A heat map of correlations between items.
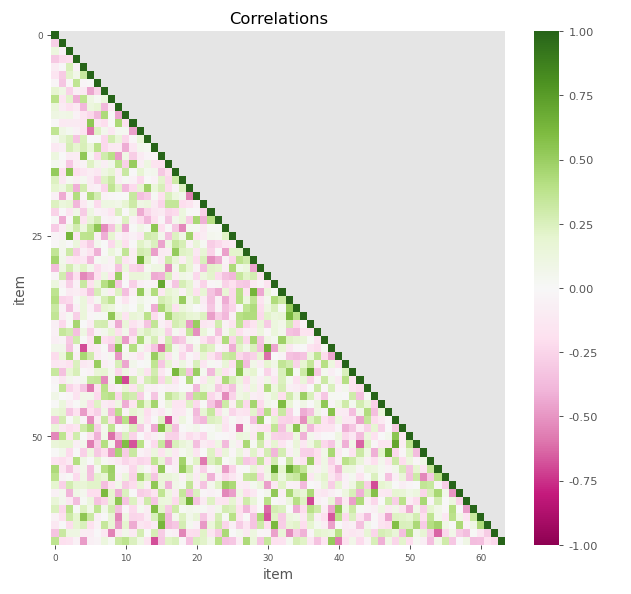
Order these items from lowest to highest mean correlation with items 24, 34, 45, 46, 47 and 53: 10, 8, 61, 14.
10, 8, 61, 14
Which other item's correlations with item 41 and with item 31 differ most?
15
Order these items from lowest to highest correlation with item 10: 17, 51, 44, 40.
40, 44, 17, 51
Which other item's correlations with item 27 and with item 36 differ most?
58
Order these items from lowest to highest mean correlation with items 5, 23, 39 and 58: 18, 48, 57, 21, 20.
48, 57, 21, 18, 20
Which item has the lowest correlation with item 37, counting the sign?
20
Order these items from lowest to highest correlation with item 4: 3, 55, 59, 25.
3, 55, 59, 25
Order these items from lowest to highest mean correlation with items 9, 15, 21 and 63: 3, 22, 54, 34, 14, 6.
14, 3, 6, 22, 54, 34
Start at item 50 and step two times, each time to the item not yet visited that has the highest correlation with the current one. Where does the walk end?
51
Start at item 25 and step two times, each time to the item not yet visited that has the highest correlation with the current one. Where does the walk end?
17
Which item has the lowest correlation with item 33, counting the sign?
62
